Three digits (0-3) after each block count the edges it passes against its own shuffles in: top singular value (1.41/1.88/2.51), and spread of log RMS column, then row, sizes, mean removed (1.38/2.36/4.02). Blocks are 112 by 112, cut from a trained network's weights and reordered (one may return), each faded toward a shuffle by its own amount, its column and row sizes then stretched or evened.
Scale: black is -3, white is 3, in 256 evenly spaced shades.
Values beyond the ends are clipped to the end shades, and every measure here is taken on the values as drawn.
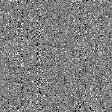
1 2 1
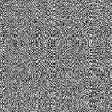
3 2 0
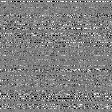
1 1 3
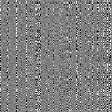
3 3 1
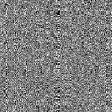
3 2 0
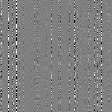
3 3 0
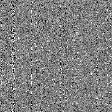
1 2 0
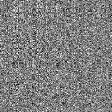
2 1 1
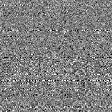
2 0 2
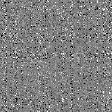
0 2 2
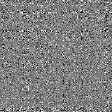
1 2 2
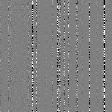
3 3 0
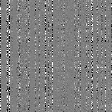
2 3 1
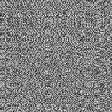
3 0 1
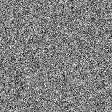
1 0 0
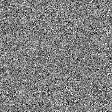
0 1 1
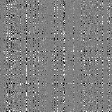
2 3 2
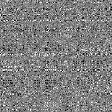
2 1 2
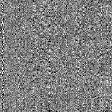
2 2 0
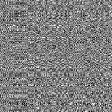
3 0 2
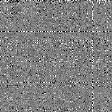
2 2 2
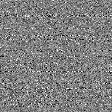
1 0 2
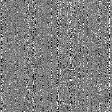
1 3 0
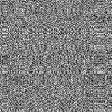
3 0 1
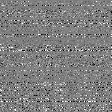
0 1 3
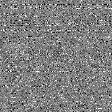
1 0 2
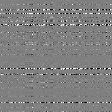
3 1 3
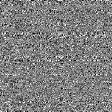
2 0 2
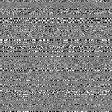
3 0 3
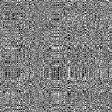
3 2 1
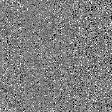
0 2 0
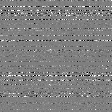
1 0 3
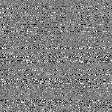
0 1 3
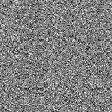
2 0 0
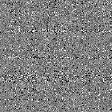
1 2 2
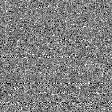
1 0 2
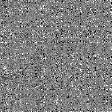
0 2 2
